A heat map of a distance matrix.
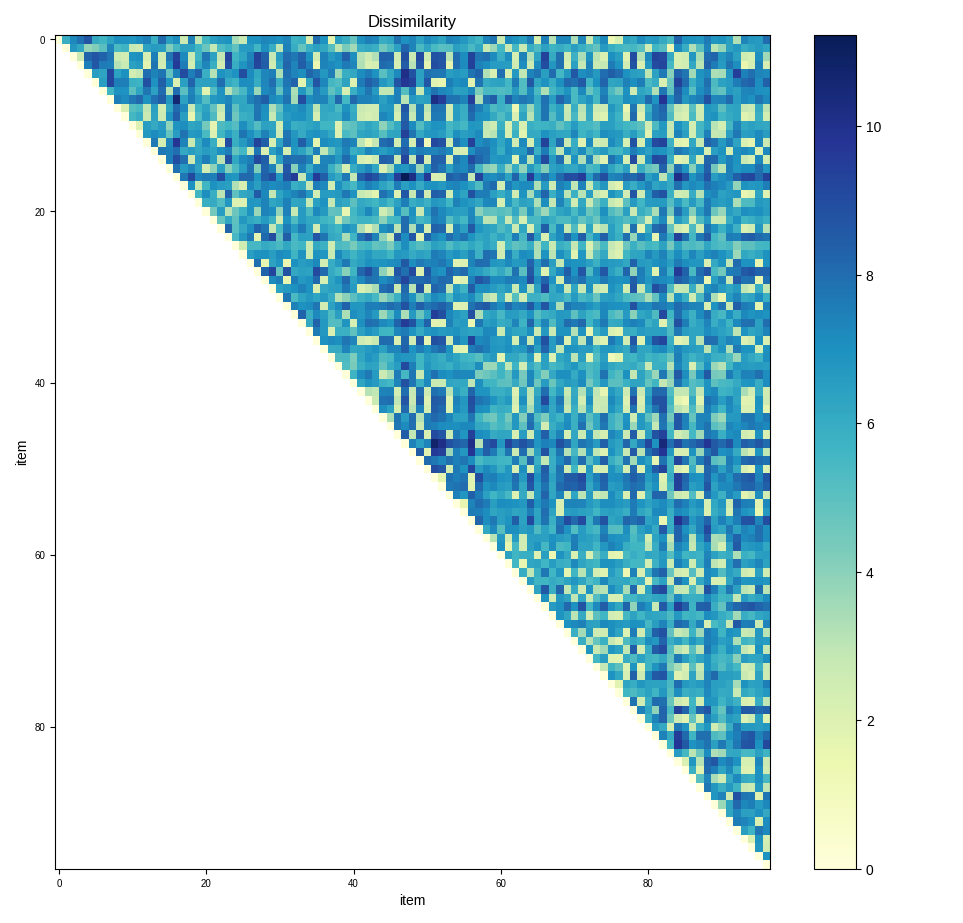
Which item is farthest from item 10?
47
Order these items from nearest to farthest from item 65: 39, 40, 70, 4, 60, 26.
60, 70, 40, 39, 26, 4
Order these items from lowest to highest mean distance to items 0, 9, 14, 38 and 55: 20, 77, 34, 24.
77, 24, 34, 20
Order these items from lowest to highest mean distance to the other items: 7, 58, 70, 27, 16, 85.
85, 70, 58, 27, 7, 16
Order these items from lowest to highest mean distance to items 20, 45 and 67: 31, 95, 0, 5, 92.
0, 92, 5, 95, 31
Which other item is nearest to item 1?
83
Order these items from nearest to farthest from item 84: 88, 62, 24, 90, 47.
62, 24, 90, 88, 47
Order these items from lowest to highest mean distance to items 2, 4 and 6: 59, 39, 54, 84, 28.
59, 39, 84, 54, 28
